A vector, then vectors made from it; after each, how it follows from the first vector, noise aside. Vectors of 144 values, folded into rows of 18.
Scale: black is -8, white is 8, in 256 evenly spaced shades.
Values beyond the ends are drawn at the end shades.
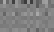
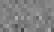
reversed, partly zeroed.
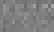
wrapped around, negated, shrunk.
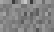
sign-scrambled.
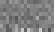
reversed, negated.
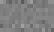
wrapped around, negated, partly zeroed.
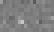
wrapped around, negated, partly zeroed.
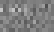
wrapped around, negated.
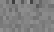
partly zeroed.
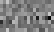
wrapped around, scaled up.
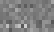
wrapped around, negated.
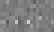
wrapped around, negated, partly zeroed.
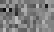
wrapped around, scaled up.
